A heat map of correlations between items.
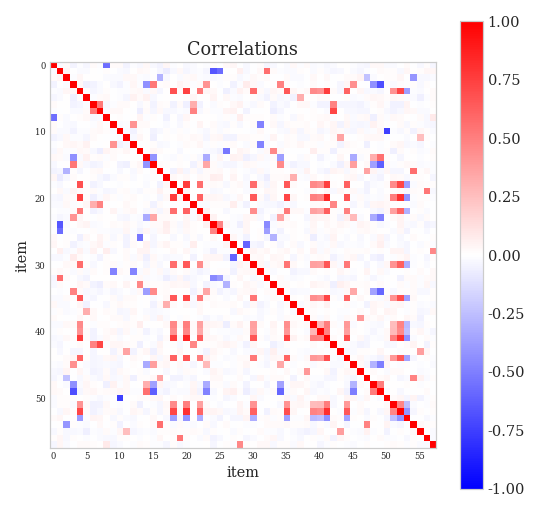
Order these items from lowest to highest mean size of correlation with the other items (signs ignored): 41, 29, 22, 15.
29, 15, 22, 41
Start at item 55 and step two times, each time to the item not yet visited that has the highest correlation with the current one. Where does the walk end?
11
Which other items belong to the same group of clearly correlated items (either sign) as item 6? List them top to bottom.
7, 21, 42
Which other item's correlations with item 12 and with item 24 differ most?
1
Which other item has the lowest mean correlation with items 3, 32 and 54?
49
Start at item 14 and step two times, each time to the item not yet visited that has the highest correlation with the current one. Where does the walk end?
48
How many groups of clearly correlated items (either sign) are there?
16
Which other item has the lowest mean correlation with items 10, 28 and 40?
50
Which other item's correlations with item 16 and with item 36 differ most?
54
